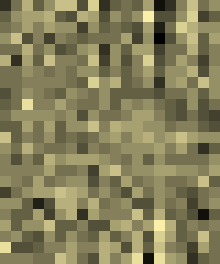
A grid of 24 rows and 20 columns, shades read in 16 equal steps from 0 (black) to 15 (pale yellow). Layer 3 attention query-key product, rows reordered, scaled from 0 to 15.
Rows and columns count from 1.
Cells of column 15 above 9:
7
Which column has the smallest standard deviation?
20
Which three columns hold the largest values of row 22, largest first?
15, 19, 13
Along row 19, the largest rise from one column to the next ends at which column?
6
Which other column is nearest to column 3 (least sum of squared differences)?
5
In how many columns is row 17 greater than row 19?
10
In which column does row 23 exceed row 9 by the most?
1
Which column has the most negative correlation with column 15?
18
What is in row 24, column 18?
3
